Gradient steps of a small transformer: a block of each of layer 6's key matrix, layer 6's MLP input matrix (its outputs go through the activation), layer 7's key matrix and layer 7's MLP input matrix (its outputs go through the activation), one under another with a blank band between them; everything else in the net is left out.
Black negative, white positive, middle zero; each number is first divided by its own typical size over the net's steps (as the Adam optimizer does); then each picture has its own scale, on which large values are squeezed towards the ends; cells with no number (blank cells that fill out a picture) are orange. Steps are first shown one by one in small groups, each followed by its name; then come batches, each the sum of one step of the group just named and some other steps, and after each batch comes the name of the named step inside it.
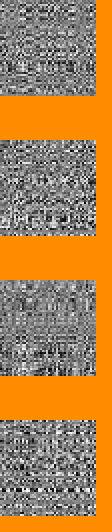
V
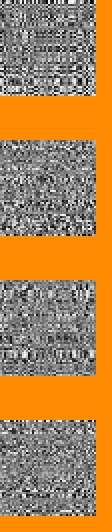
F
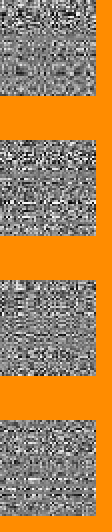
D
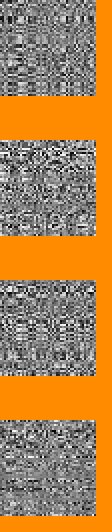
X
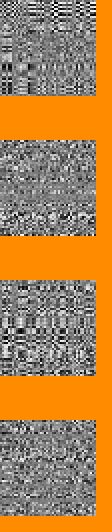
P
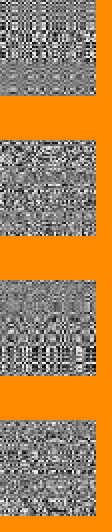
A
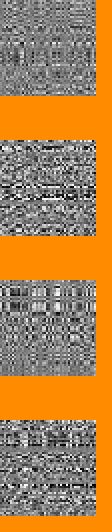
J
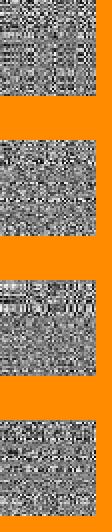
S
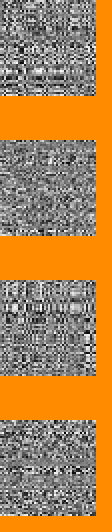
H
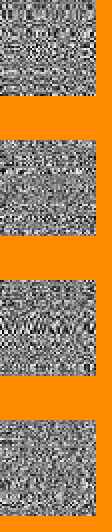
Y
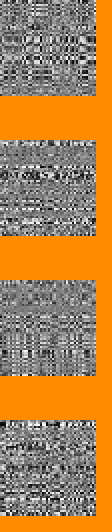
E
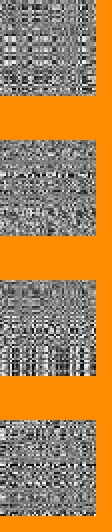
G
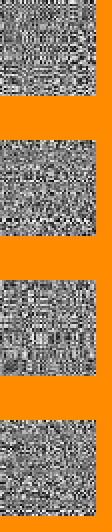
F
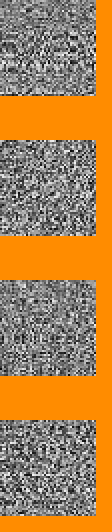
V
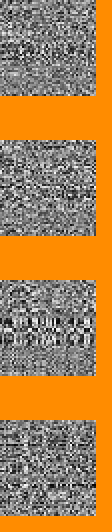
J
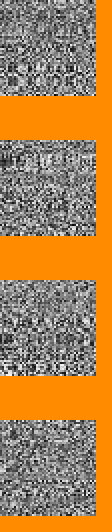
F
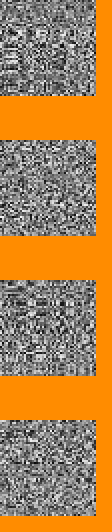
Y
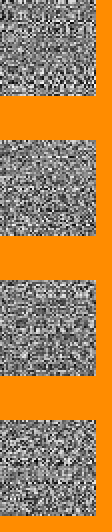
F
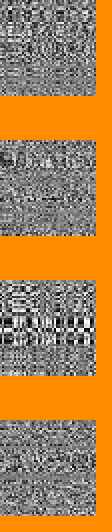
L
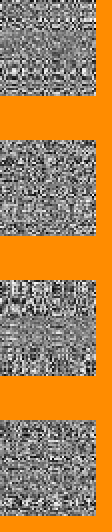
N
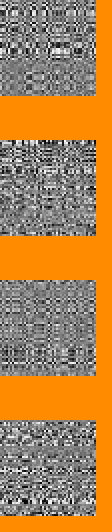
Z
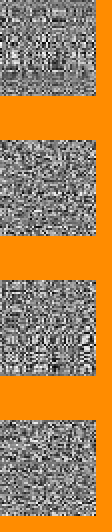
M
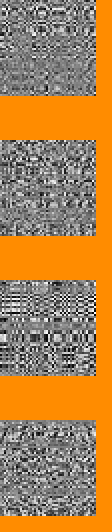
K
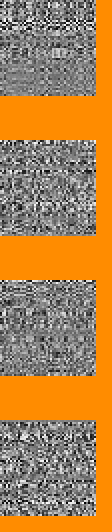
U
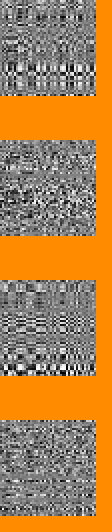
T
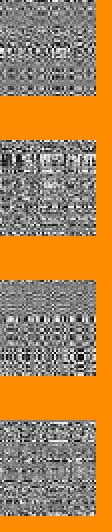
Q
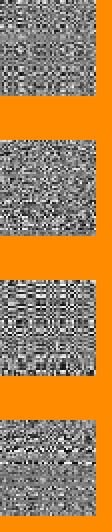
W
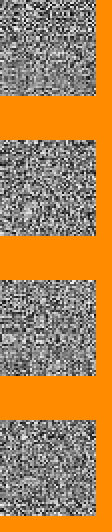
U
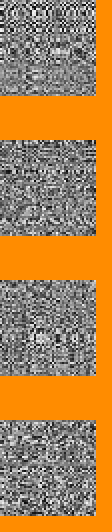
Z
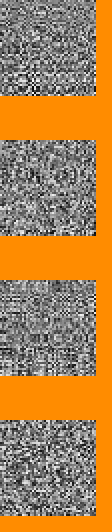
K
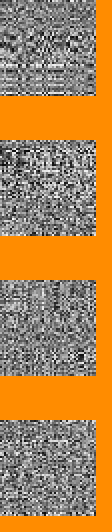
Q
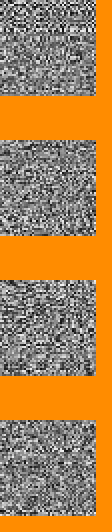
W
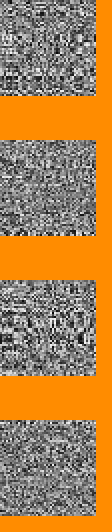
L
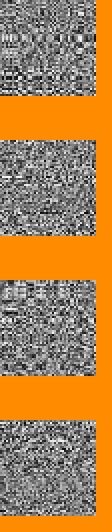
W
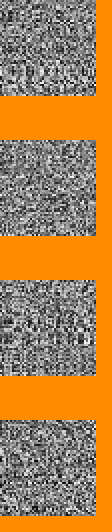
L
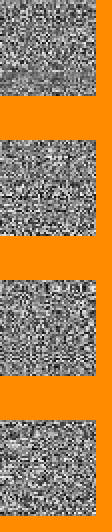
M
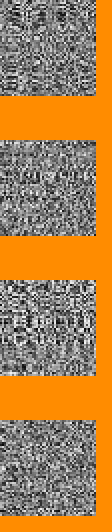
L
